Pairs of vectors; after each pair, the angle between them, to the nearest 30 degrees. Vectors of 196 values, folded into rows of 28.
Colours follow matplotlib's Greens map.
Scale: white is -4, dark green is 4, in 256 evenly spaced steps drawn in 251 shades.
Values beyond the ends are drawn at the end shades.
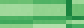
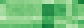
120 degrees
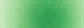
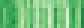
120 degrees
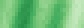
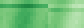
30 degrees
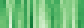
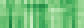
150 degrees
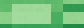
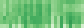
120 degrees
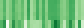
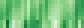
150 degrees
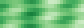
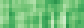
120 degrees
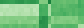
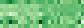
60 degrees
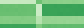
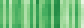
90 degrees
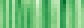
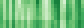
150 degrees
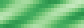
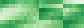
60 degrees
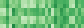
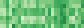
30 degrees
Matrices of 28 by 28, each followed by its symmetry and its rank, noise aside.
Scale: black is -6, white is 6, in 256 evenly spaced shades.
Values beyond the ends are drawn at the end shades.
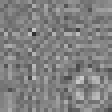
symmetric, rank four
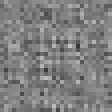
antisymmetric, rank six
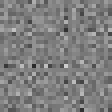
no symmetry, rank four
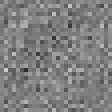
symmetric, rank four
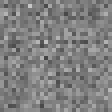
no symmetry, rank six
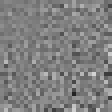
antisymmetric, rank four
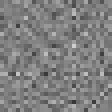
antisymmetric, rank four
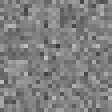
antisymmetric, rank eight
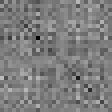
symmetric, rank four
